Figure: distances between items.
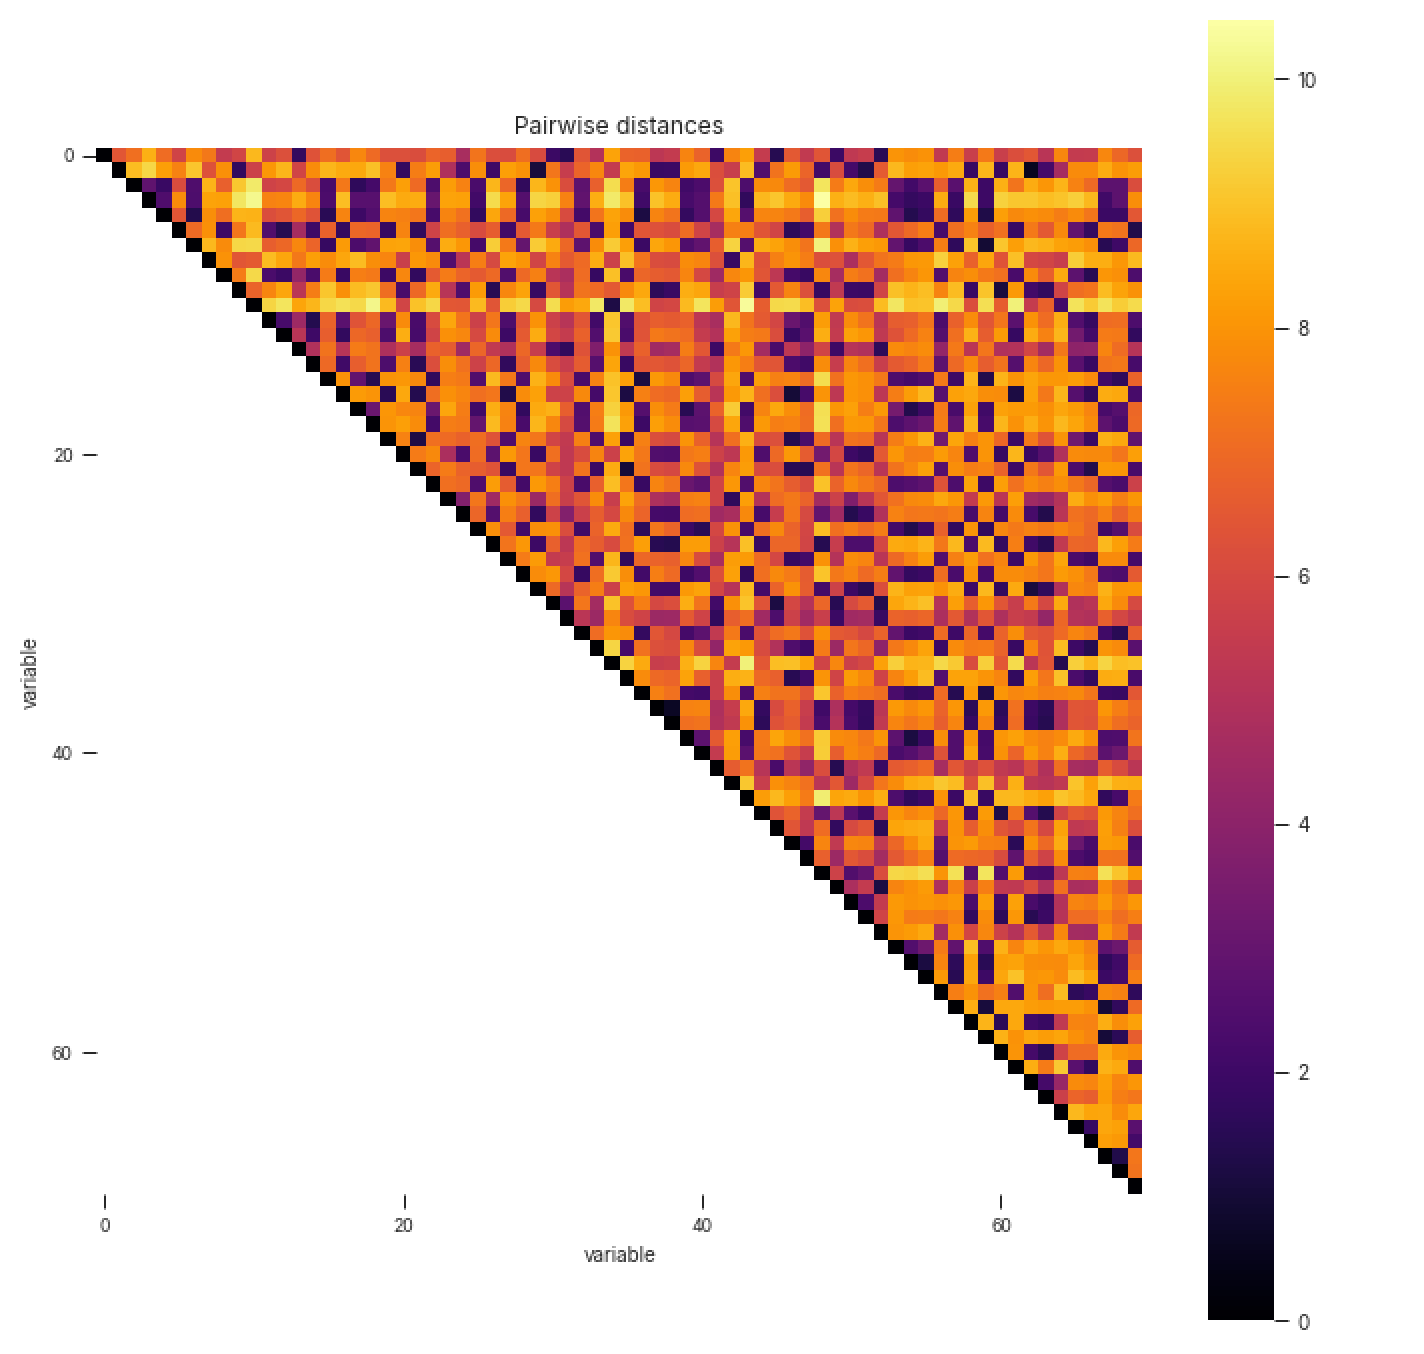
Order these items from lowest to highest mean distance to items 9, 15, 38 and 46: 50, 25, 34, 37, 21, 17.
37, 50, 21, 25, 17, 34
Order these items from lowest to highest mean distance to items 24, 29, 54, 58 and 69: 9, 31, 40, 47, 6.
9, 31, 47, 40, 6
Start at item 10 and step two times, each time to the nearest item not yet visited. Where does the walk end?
64
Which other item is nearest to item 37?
38
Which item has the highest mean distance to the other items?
10
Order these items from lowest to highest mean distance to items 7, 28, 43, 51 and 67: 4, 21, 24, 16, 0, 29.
4, 24, 29, 0, 21, 16
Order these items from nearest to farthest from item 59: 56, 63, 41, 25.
25, 41, 56, 63
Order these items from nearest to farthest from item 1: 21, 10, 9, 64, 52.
9, 64, 10, 52, 21
